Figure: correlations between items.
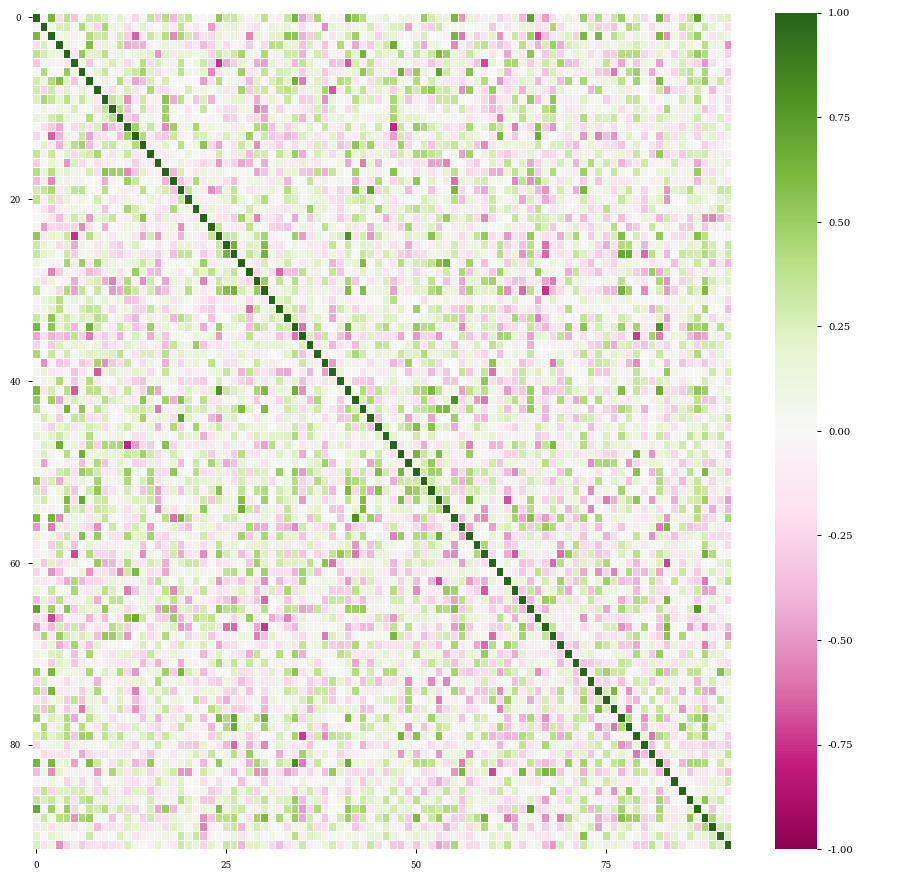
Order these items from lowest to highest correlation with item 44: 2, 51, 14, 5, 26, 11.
11, 51, 2, 26, 5, 14
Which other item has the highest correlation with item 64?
83
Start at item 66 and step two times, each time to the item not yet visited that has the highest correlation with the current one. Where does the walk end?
61
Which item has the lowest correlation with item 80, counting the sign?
26
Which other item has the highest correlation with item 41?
24
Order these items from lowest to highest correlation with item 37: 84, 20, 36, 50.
36, 84, 20, 50
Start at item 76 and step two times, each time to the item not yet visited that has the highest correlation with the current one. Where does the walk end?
2
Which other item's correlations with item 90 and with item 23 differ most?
19
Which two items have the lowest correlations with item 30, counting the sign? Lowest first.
67, 64
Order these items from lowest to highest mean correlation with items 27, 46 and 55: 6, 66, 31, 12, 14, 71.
66, 71, 12, 31, 14, 6
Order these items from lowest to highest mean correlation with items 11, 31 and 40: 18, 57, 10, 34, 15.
57, 18, 15, 10, 34
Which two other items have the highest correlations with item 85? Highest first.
78, 68
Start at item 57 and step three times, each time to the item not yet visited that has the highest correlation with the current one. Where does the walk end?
48
